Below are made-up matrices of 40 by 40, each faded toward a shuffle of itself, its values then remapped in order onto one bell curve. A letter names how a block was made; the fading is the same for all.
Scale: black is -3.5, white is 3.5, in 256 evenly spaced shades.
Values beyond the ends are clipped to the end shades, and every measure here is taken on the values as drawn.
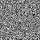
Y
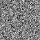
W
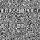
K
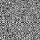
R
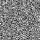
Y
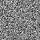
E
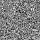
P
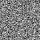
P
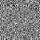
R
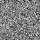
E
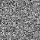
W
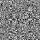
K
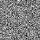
W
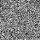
P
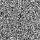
P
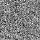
P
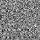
K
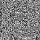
K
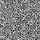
W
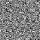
K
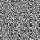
K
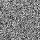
E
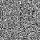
W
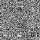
K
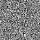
W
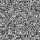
Y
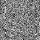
P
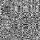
R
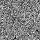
P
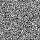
E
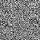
Y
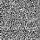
Y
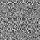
R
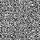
Y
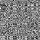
R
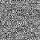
Y
